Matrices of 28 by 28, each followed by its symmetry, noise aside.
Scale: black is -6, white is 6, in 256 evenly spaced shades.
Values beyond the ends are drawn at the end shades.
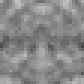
mirrored left to right.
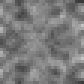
mirrored top to bottom.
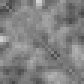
symmetric.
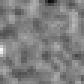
antisymmetric.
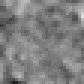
antisymmetric.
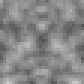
mirrored left to right.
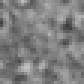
antisymmetric.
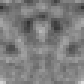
mirrored left to right.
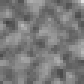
symmetric across the other diagonal.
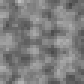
mirrored top to bottom.
